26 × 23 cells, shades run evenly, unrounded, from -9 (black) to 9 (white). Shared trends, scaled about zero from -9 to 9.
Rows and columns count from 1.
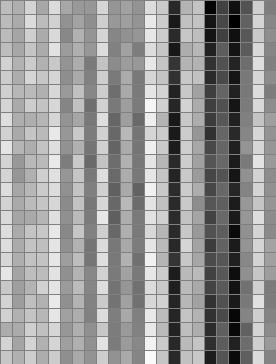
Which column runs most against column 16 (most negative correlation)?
8
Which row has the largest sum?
19
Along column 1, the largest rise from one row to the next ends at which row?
25
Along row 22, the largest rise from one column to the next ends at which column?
16
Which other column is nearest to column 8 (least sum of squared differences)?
12
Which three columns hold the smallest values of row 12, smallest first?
20, 15, 18
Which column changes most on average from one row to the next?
9
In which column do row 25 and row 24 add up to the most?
13
